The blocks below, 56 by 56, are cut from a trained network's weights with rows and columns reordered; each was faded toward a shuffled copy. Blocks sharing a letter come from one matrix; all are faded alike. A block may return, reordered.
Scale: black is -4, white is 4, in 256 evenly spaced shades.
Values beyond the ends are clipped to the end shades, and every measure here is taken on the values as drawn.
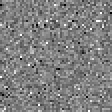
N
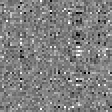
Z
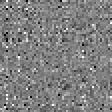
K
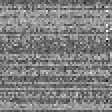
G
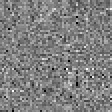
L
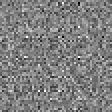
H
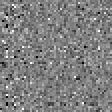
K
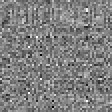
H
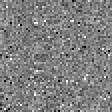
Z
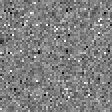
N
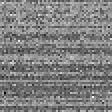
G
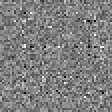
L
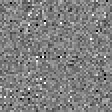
L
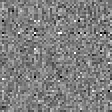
L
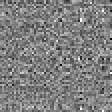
H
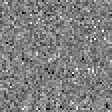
N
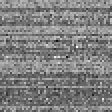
G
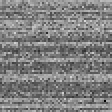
G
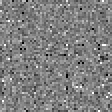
Z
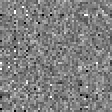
L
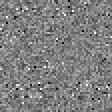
N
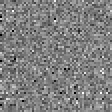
L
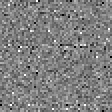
N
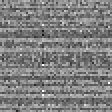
G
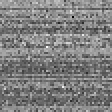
G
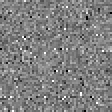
N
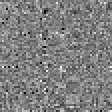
L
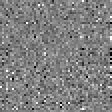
K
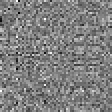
H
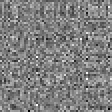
H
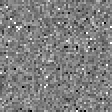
N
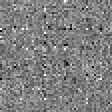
L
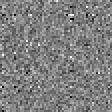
L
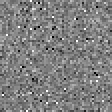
Z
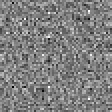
H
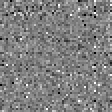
K
